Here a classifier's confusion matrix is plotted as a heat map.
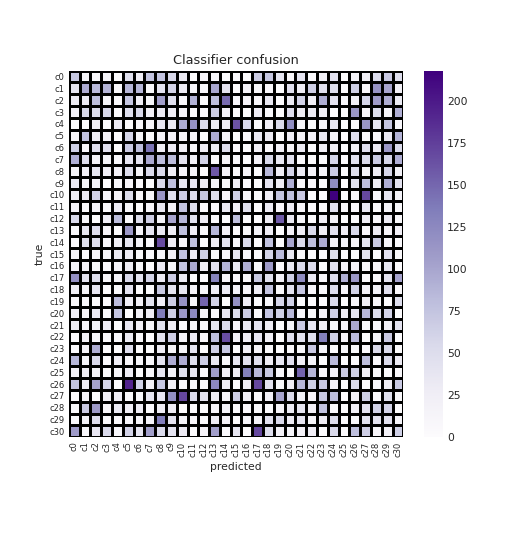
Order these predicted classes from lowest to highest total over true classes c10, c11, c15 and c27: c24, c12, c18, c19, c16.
c16, c18, c12, c19, c24
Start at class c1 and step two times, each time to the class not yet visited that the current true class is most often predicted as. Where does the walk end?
c2
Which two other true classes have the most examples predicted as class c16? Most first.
c25, c20
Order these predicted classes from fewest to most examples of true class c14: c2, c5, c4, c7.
c7, c4, c5, c2
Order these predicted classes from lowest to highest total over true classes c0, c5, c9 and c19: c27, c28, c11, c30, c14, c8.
c14, c11, c28, c27, c8, c30
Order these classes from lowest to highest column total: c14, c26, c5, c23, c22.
c22, c23, c14, c26, c5
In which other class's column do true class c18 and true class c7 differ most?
c30
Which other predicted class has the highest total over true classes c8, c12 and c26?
c13
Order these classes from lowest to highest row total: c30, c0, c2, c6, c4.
c0, c6, c4, c30, c2
